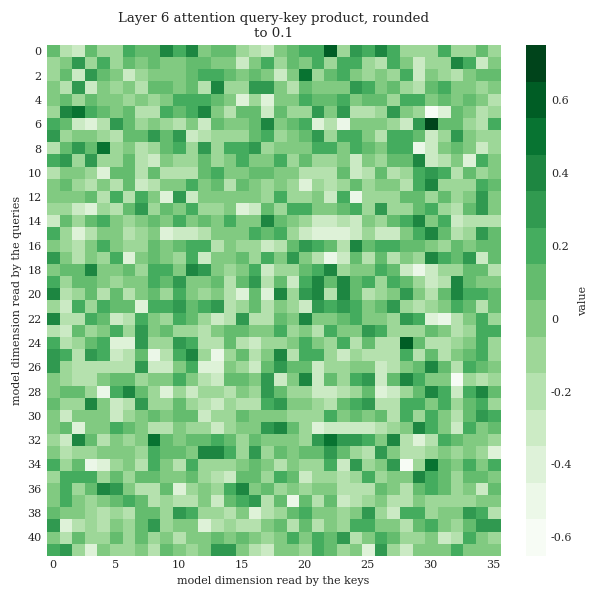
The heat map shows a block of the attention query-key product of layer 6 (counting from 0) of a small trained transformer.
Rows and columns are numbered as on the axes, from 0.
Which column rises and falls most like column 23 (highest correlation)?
21
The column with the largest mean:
0
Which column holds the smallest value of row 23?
1
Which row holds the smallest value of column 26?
28
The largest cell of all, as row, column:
6, 30
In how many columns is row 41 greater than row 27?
15
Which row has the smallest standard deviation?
40
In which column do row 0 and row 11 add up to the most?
11
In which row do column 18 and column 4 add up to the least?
34
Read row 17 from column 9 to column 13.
0 -0.1 0.2 -0.3 0
